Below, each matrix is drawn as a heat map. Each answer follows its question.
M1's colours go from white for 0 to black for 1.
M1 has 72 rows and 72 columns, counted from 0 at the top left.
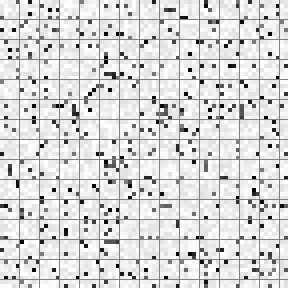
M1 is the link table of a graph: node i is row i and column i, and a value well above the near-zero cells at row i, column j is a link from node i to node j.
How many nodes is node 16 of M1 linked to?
10
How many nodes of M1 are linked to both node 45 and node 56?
2
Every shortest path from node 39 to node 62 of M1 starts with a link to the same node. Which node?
node 59
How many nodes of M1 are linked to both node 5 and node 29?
3
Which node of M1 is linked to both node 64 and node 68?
node 67
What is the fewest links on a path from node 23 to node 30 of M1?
2
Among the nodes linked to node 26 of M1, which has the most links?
node 63
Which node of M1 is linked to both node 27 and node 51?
node 41
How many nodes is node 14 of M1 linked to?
7
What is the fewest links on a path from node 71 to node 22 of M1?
2
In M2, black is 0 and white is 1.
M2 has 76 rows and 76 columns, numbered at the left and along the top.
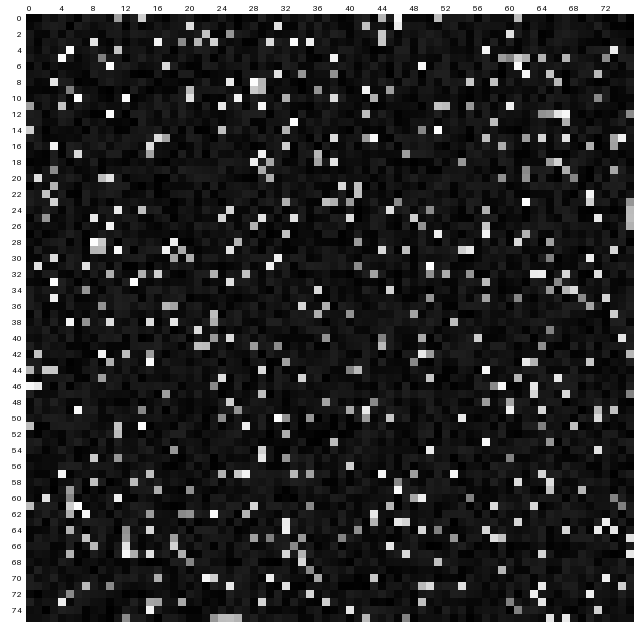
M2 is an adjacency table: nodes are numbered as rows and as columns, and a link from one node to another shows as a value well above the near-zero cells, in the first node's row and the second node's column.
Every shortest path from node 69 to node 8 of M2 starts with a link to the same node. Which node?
node 35
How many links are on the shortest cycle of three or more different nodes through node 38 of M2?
4
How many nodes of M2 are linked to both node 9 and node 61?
3
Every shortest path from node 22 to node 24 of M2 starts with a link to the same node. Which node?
node 2
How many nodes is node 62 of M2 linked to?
8
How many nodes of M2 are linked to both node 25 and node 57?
3
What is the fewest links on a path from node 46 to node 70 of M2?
2
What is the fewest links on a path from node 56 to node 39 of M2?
5
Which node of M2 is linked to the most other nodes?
node 32
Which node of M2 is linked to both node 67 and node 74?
node 15
